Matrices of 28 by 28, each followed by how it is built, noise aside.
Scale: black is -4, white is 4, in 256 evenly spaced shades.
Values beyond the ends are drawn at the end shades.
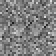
repeating columns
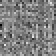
blocks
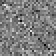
diagonal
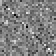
diagonal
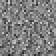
repeating columns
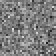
noise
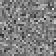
noise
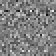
uneven rows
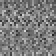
repeating columns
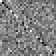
diagonal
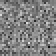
repeating columns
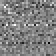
uneven rows
